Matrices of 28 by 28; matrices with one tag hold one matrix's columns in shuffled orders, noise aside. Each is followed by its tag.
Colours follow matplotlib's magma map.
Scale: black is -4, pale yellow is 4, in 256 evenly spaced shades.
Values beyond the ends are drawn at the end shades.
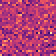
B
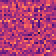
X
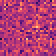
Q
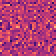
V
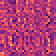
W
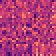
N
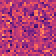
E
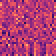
N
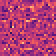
X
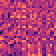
N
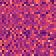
B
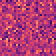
Q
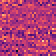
B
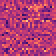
X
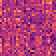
W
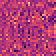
E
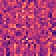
N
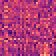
N
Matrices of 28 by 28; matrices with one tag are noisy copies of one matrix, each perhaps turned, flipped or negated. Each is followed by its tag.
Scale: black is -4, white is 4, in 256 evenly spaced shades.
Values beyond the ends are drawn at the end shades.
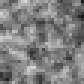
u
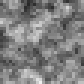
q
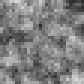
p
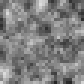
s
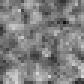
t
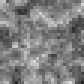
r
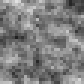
p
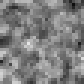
s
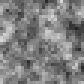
q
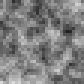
u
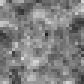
r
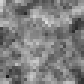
r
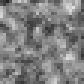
t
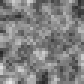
s
